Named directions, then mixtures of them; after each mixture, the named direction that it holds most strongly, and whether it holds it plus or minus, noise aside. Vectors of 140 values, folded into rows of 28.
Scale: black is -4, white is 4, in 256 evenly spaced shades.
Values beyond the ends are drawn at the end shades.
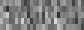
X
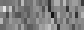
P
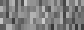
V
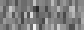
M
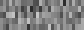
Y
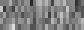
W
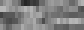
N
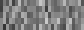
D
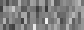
D, plus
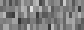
Y, minus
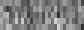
X, plus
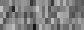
W, plus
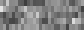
N, plus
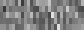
P, minus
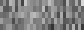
V, plus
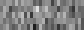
M, minus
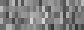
V, plus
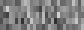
X, minus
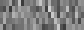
P, minus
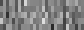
V, plus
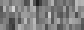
W, minus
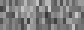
Y, minus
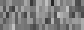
W, plus
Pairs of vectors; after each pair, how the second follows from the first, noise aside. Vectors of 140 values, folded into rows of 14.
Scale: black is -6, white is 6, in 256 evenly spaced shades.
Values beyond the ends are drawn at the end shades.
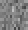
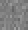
negated, shrunk.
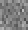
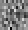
wrapped around, negated, scaled up.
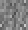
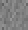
reversed, negated, shrunk.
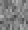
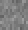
negated, shrunk.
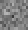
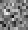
scaled up.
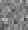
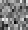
scaled up.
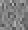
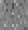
reversed, negated, partly zeroed.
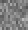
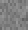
negated, shrunk.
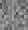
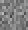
reversed.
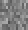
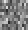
scaled up.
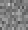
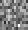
reversed, scaled up.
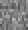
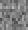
negated.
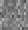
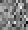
wrapped around, negated, scaled up.
